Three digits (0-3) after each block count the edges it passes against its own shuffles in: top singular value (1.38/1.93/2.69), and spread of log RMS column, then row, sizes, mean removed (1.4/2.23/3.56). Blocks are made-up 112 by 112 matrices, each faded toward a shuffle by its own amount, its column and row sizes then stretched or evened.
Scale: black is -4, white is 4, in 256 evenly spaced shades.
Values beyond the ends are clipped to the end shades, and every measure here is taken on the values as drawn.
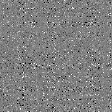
0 2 2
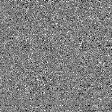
0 1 2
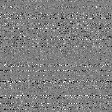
0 1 3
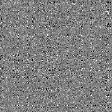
1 2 2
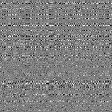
3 0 3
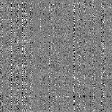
2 3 1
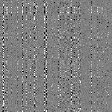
3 3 1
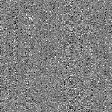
2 2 0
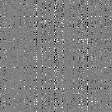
2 3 2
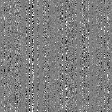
1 3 0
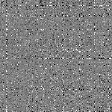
2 2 2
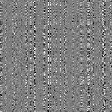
3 3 0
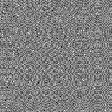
3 0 0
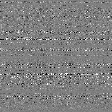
1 1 3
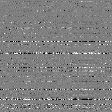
3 0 3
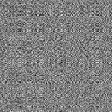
3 1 2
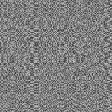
3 1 1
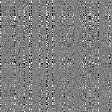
3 3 2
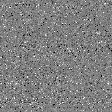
1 0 1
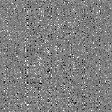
2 2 0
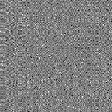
3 1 0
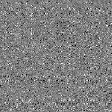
2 1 2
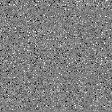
0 1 2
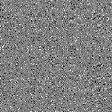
2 1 1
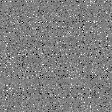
0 1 2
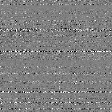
1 1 3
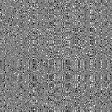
3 2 0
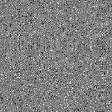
2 1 0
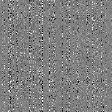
1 3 1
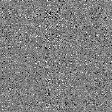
0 2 2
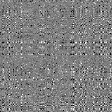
3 2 2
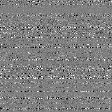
1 1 3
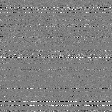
2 0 3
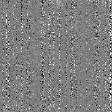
1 3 1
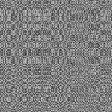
3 2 1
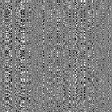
3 3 0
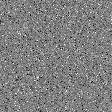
1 0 0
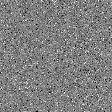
0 1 0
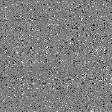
0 1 2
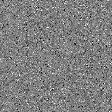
1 1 0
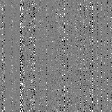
2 3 1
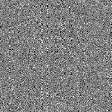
2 2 1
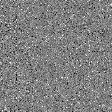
1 1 0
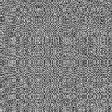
3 2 0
